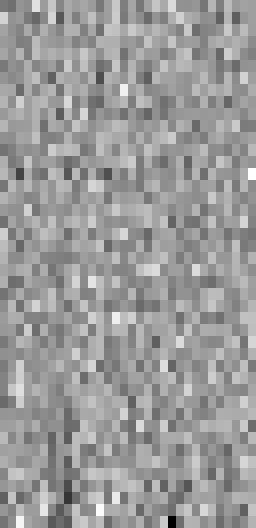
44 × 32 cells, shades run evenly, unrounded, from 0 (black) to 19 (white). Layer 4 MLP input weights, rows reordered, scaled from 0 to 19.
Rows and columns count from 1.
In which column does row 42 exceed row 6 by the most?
13
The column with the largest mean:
15
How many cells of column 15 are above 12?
24
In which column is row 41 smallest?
9
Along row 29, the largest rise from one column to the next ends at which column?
32
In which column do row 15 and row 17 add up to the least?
14
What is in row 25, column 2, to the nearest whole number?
10
